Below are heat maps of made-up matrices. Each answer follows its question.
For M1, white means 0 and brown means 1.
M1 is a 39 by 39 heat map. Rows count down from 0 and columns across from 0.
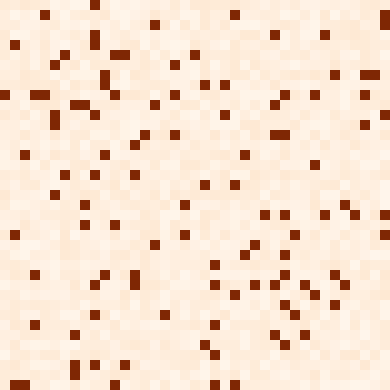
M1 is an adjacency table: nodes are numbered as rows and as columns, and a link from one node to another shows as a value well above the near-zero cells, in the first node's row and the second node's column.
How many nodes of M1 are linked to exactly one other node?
7
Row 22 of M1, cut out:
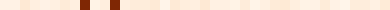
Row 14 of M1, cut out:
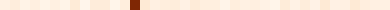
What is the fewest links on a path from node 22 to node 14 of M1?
5
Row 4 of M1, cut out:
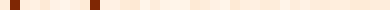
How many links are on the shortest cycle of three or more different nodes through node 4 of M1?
5
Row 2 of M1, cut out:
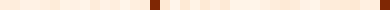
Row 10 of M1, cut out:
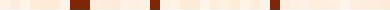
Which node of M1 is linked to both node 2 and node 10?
node 15
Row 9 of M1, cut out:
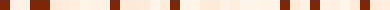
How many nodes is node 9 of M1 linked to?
8
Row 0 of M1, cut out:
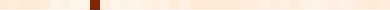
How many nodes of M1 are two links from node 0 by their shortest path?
7
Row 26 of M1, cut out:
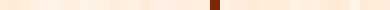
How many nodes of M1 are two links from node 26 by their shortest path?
4
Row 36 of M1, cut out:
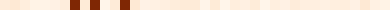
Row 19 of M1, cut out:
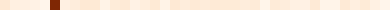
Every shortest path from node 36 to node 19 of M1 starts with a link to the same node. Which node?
node 12
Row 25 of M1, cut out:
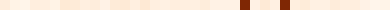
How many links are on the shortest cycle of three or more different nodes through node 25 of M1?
6
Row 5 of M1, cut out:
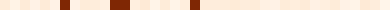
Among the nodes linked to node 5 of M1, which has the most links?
node 11
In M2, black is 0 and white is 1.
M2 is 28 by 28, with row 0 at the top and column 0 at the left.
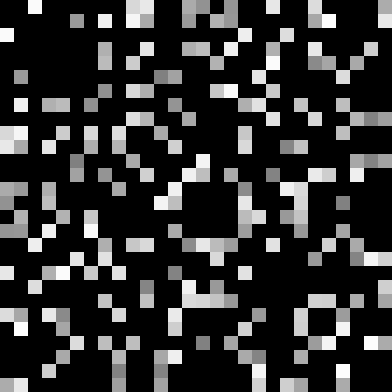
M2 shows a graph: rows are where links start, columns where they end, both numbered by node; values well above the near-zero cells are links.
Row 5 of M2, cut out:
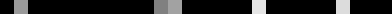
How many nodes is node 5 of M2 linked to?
5
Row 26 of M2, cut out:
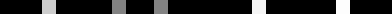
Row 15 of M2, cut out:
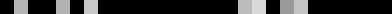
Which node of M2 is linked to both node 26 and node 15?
node 18
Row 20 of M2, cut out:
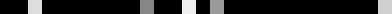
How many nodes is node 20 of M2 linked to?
5
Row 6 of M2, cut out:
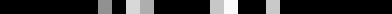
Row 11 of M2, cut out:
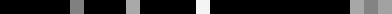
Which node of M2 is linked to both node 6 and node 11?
node 9
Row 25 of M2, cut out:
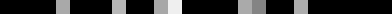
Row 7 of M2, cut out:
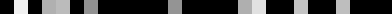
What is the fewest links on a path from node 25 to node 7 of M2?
2
